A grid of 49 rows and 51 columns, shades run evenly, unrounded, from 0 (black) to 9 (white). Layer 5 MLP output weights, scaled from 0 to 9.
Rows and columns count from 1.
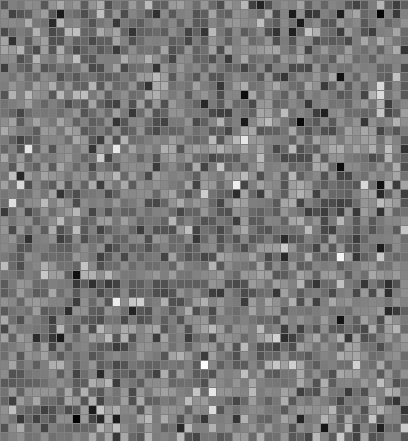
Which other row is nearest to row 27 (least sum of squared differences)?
9
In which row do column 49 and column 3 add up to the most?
21
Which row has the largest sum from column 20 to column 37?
44
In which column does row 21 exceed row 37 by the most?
46
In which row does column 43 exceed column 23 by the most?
29
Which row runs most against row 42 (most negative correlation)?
11
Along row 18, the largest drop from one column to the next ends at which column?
14
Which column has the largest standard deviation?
48
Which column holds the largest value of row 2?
13
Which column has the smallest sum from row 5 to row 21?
51
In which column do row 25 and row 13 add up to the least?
41
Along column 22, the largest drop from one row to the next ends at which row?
26
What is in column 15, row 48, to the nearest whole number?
7
